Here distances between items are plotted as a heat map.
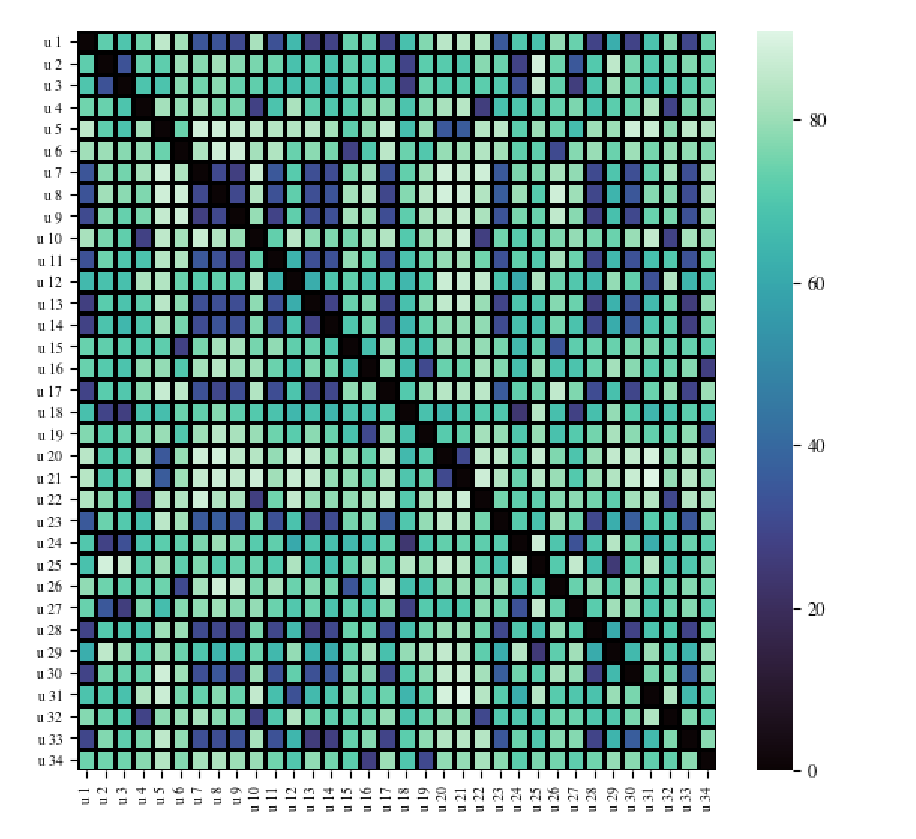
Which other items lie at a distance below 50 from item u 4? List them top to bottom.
u 10, u 22, u 32
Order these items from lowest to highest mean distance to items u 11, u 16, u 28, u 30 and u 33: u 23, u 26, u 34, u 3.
u 23, u 34, u 3, u 26
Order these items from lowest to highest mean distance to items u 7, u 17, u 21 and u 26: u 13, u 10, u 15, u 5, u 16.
u 13, u 15, u 5, u 16, u 10
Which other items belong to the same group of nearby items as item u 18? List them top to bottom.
u 2, u 3, u 24, u 27
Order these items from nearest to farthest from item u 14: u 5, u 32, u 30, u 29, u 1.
u 1, u 30, u 29, u 32, u 5
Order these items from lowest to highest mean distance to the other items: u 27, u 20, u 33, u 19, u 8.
u 33, u 8, u 27, u 19, u 20
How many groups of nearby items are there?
8
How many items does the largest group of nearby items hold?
12
